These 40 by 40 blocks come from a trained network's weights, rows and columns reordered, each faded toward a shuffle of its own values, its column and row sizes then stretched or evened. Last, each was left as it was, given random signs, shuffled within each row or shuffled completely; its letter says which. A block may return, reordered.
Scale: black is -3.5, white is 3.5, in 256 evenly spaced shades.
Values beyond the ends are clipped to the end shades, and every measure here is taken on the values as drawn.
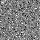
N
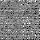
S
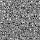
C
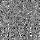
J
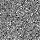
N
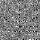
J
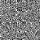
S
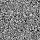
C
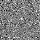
C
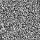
J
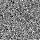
N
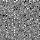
J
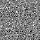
J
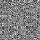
S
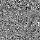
J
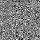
S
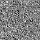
J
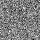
N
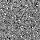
N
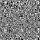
S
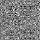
S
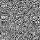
S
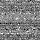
C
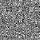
S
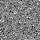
N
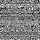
S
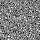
N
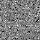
J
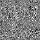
J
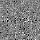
J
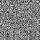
S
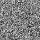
J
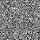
J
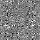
J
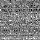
S
